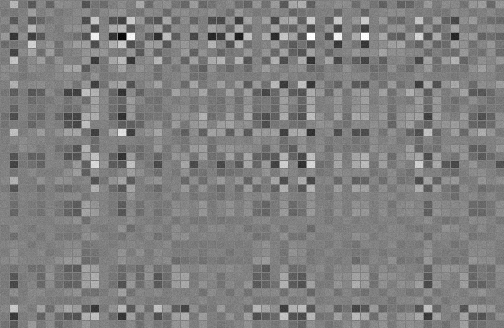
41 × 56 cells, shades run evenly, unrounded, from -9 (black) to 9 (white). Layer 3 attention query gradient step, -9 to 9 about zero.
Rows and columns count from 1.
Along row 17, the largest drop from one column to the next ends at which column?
15
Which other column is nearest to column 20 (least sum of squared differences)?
45
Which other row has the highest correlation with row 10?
22
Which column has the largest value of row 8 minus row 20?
14
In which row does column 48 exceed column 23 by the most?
17
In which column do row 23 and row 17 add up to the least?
35
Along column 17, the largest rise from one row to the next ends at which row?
6
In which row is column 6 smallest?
1
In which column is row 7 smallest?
2
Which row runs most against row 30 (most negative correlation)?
39
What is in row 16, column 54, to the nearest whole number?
-2
